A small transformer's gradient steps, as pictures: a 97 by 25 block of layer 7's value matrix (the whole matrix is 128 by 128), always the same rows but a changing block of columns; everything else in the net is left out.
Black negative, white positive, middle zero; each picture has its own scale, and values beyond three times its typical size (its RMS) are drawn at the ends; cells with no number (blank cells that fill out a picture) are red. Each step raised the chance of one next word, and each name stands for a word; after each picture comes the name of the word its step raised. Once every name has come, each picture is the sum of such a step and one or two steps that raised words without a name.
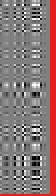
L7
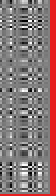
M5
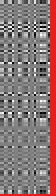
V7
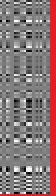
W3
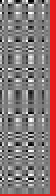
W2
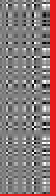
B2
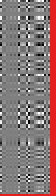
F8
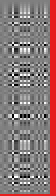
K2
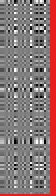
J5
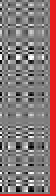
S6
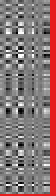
S6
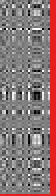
J5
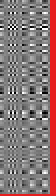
V7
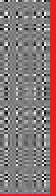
F8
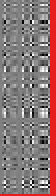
J5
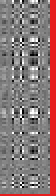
W2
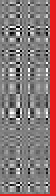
V7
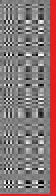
J5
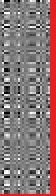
V7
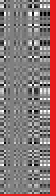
B2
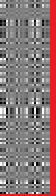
B2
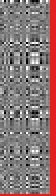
W2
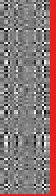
J5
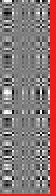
W2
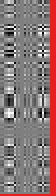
V7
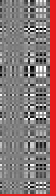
V7
